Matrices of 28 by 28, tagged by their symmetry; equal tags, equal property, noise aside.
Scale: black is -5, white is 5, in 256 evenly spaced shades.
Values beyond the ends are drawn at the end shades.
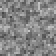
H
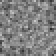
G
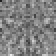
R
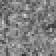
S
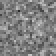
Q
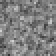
S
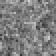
S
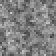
H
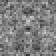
R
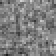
S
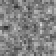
Q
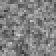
S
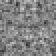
R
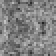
Q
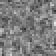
S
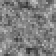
H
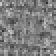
H
